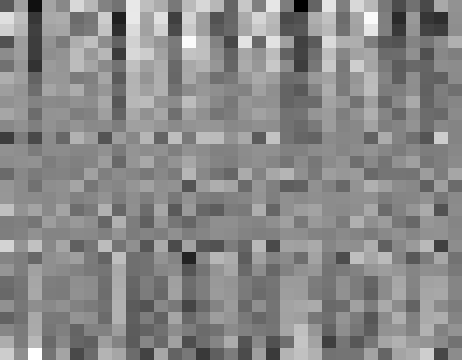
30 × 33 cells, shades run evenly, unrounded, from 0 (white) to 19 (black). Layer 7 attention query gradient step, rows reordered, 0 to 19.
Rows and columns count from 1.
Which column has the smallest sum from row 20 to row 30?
3
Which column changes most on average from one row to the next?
1
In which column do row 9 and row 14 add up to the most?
9
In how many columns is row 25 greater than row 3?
19
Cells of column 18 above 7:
22
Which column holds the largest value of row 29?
24
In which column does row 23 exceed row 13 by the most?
14
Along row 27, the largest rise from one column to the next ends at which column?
10
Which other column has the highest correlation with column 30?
8
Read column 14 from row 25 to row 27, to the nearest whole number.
11 14 11
